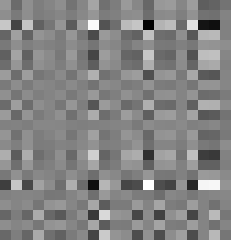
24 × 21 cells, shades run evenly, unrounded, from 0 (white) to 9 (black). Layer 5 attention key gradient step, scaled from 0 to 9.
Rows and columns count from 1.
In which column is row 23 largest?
10
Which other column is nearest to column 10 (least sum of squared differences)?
4
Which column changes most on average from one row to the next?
9
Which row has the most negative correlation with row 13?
15
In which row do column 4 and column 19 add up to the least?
19
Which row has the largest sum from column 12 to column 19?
22
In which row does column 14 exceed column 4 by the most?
3
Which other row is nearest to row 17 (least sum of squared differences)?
14
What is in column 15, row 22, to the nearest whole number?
7
